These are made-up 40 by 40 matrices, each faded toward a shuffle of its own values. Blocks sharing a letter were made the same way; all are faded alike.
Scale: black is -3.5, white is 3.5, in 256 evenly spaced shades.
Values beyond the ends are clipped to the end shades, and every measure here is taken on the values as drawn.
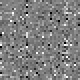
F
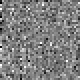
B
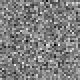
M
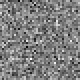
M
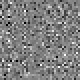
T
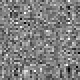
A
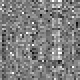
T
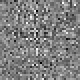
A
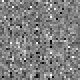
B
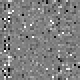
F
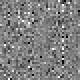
B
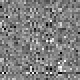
T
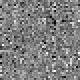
B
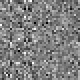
A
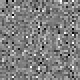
T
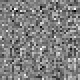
A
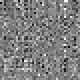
T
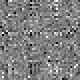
T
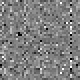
T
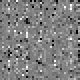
F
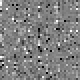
F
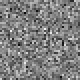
M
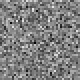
M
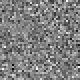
M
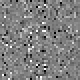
F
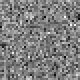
M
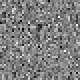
B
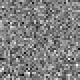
M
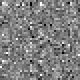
A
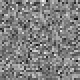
M
